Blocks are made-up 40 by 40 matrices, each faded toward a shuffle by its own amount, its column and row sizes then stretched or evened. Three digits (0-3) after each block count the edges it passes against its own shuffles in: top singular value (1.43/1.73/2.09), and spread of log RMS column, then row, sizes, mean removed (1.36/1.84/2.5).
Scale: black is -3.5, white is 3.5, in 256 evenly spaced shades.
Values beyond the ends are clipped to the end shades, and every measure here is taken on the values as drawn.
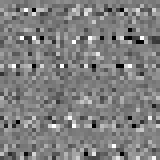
1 0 3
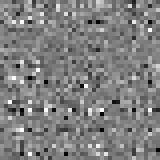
2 1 2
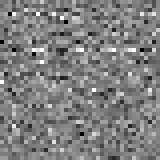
2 0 2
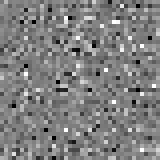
1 0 1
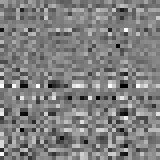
3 1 3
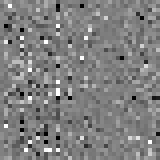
0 2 0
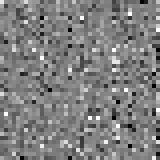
1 2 0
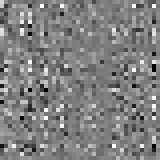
1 3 2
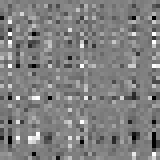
3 3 2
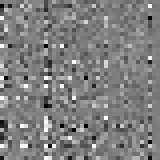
0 3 2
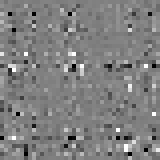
2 2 2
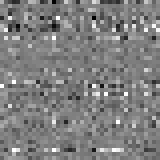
2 1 3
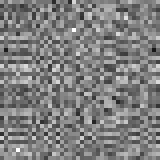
3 1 1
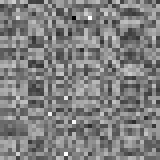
3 0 1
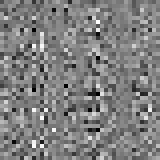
2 3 1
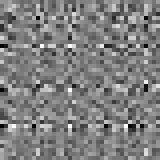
3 2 3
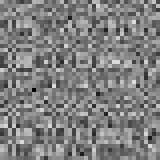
3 0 2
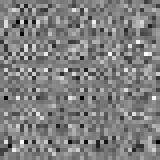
3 0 3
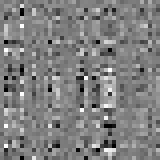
3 3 2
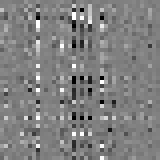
3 3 2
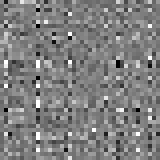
3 2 2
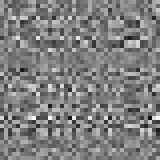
3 1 3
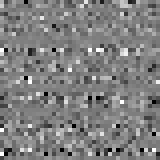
1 0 3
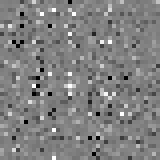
0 1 1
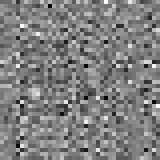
3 2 1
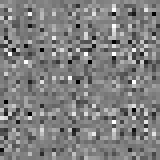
2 3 2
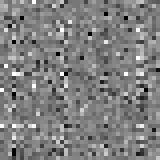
2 2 1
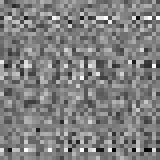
3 0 3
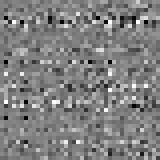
0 1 3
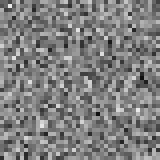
2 0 0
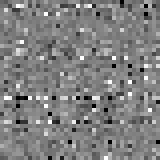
2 1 2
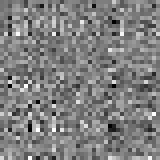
2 2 2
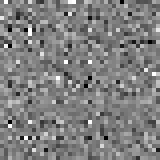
1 1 2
